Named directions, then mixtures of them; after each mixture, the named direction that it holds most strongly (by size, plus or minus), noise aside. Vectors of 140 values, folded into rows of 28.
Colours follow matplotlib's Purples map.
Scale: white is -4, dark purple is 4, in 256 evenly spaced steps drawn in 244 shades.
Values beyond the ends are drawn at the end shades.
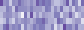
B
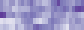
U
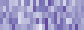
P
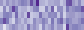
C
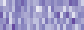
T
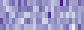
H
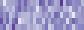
T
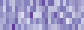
P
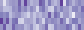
H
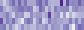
H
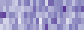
P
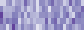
T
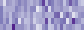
T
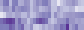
U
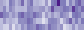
U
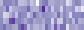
C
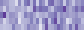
P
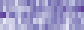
U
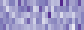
H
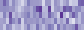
T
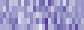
P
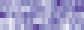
U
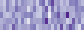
T
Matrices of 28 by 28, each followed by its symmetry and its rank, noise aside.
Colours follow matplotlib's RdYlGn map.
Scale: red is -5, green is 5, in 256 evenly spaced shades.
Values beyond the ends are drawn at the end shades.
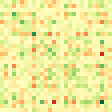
symmetric, rank three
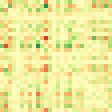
antisymmetric, rank two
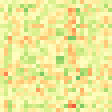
no symmetry, rank four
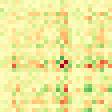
symmetric, rank two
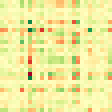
no symmetry, rank two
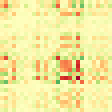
symmetric, rank two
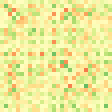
symmetric, rank four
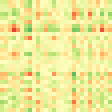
no symmetry, rank two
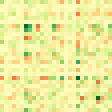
symmetric, rank three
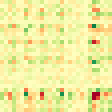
symmetric, rank two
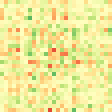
no symmetry, rank four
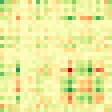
symmetric, rank two
